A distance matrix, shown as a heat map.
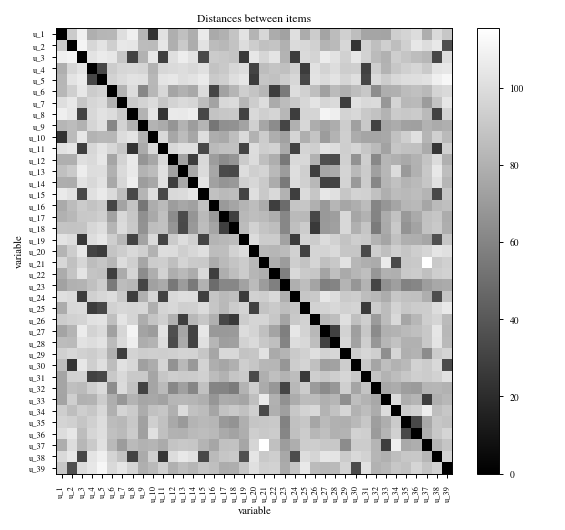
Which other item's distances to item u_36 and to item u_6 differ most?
u_22
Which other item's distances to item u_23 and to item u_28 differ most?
u_9
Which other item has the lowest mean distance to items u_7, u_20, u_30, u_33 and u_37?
u_29
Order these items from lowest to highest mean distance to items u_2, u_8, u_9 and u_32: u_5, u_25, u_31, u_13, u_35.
u_35, u_13, u_31, u_25, u_5
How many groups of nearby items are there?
12
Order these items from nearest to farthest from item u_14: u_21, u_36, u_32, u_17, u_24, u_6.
u_32, u_17, u_6, u_36, u_21, u_24
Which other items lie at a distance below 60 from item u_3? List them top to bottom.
u_8, u_11, u_15, u_19, u_24, u_38
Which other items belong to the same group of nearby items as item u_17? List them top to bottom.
u_13, u_18, u_26
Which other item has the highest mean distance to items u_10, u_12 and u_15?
u_5
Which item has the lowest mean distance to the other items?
u_23
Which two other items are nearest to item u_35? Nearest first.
u_36, u_23
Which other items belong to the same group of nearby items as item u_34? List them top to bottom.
u_21
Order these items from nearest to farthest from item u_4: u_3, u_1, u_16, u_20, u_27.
u_20, u_1, u_16, u_27, u_3
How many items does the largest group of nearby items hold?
7
